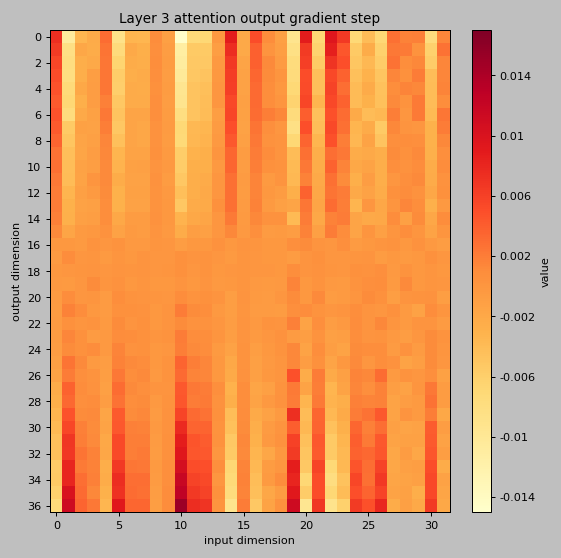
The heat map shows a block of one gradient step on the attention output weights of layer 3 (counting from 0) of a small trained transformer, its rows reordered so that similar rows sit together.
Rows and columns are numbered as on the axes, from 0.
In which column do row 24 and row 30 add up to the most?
10
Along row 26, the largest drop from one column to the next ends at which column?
20
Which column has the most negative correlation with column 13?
31
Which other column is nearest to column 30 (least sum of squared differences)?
12
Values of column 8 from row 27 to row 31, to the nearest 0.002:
0 0 0 0 0
